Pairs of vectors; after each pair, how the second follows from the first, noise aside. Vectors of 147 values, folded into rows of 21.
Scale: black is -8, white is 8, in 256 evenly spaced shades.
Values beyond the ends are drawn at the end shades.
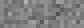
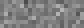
negated.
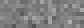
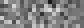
reversed, scaled up.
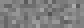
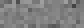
wrapped around, partly zeroed.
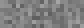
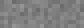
wrapped around, negated, shrunk.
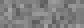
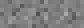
wrapped around, partly zeroed.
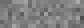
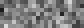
reversed, scaled up.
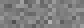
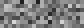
negated, scaled up.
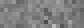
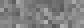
negated.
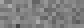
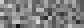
scaled up.
